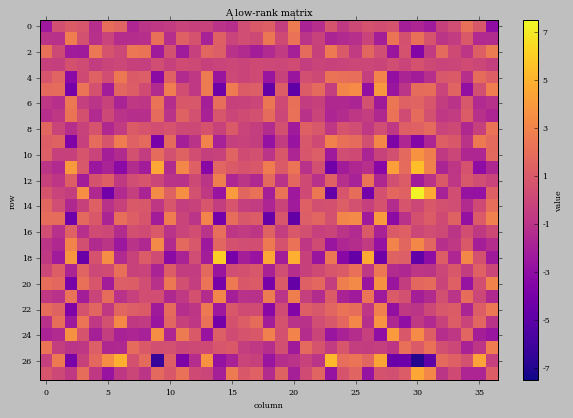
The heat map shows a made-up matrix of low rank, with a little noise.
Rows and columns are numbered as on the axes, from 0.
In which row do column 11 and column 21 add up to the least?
26
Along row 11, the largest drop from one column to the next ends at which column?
10
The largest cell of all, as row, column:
13, 30
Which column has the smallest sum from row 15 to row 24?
14
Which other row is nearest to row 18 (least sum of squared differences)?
21
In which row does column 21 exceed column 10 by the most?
18
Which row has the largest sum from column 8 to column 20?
11
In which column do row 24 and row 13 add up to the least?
23
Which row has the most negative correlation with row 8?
0
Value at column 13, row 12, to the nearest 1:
-1
